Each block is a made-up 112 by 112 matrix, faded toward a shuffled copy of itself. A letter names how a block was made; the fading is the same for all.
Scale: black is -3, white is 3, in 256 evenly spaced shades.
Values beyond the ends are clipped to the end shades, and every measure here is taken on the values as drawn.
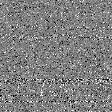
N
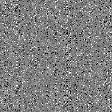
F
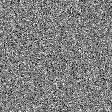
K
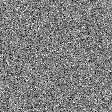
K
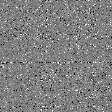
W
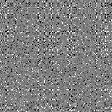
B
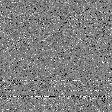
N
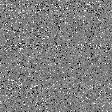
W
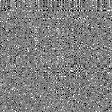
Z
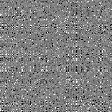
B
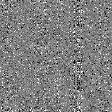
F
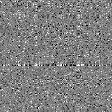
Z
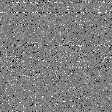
W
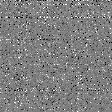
W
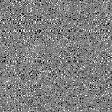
Z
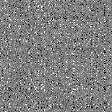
F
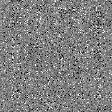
F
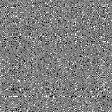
Z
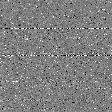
N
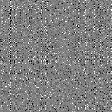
B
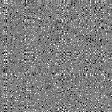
B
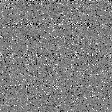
W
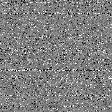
N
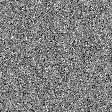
K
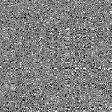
Z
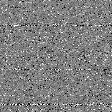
N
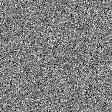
K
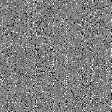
F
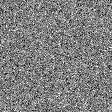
K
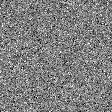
K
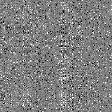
F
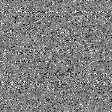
N
